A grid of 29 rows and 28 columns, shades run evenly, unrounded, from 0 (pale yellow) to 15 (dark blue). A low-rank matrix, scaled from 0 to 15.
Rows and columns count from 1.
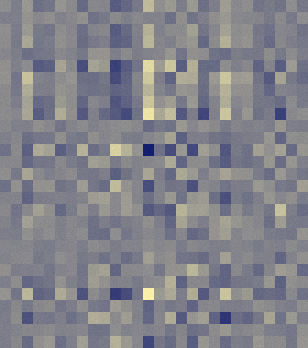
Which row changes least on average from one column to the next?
21
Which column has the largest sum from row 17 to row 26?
11
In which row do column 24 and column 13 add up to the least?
13
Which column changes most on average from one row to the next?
14
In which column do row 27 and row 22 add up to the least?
16
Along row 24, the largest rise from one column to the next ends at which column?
17
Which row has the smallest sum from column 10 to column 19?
23
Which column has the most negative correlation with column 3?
25
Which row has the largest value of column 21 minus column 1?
27
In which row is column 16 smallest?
6
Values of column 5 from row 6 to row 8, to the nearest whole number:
10 8 8
